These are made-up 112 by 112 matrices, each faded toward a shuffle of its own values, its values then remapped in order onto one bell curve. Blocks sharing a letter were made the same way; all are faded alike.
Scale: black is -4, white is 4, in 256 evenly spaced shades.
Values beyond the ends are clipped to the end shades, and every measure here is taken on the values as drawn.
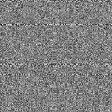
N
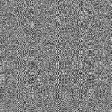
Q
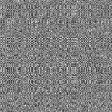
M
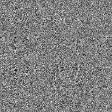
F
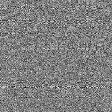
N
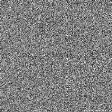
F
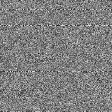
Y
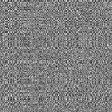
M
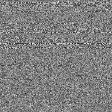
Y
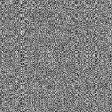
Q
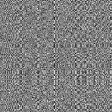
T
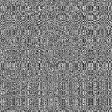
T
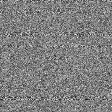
Y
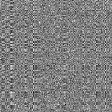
T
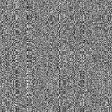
Q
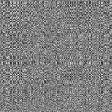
M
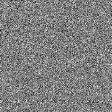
F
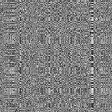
T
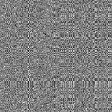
T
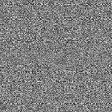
N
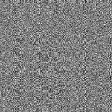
Q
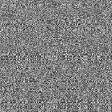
N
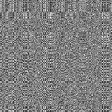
T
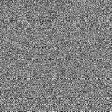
N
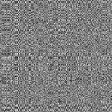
M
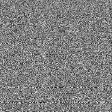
Y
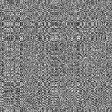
M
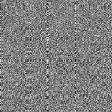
Q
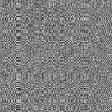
M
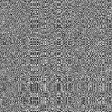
T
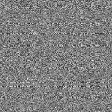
N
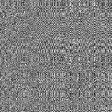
T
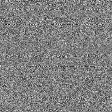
Y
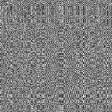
T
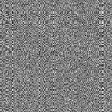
T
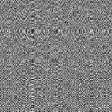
M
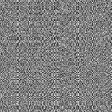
T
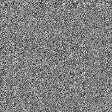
F
